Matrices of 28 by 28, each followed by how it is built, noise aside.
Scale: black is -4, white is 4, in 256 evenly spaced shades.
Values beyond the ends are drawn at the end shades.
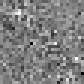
block diagonal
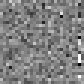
uneven columns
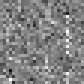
uneven columns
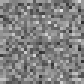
repeating rows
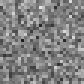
noise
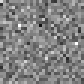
noise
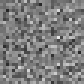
repeating rows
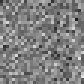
noise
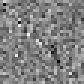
banded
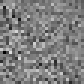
lower triangular
